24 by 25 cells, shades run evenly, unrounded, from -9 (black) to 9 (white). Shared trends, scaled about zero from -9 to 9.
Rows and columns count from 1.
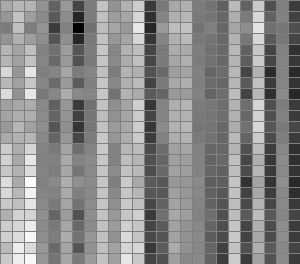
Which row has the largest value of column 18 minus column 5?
3
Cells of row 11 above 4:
3
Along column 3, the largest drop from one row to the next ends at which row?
10
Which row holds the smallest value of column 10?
9
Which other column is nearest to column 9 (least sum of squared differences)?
20
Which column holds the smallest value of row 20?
13
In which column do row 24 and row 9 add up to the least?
25
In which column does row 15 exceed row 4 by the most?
7
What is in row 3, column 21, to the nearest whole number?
1
